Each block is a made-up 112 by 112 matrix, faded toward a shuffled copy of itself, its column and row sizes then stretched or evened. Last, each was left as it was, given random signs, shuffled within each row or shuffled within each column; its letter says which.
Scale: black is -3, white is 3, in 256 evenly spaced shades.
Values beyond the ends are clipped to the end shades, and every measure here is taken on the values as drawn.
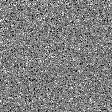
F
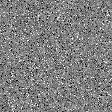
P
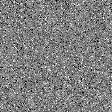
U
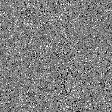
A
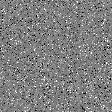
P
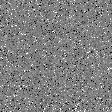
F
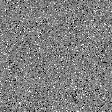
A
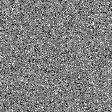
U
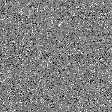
U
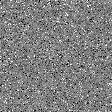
F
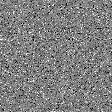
F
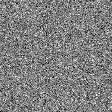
A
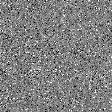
U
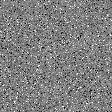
F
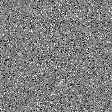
P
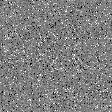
U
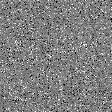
U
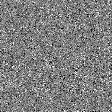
U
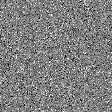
P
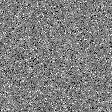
F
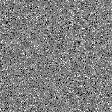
A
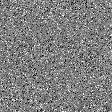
F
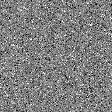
P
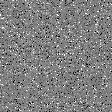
A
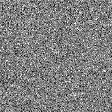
A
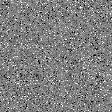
A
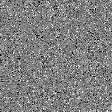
A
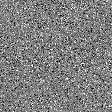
F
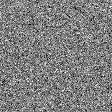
F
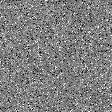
P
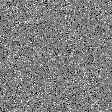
P
